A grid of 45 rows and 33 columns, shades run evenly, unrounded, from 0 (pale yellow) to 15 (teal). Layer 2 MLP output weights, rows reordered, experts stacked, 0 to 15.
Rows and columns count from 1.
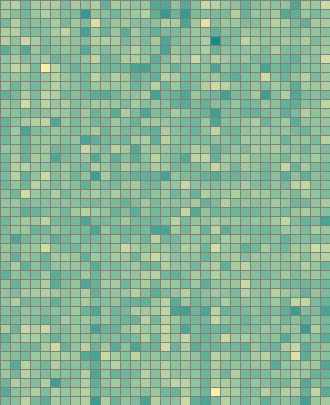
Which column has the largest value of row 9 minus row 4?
14
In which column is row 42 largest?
10
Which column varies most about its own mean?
22
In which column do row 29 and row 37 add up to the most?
31
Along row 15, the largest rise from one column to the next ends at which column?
3
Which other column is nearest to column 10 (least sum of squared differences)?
21
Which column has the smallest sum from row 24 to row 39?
17
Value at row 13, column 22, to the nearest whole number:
12
